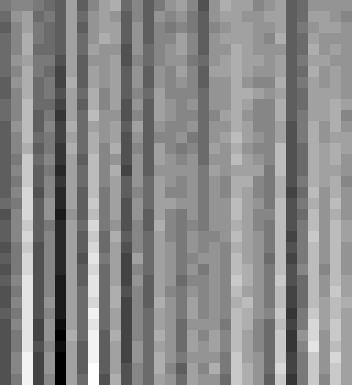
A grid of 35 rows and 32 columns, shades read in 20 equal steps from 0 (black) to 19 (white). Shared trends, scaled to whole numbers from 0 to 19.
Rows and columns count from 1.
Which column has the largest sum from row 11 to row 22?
3
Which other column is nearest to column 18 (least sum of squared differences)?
16
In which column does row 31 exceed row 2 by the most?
9
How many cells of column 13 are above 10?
17
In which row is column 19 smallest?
1
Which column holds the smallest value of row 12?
6
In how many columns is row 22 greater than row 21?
10
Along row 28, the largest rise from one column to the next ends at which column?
7
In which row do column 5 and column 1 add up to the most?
19
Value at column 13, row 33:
11
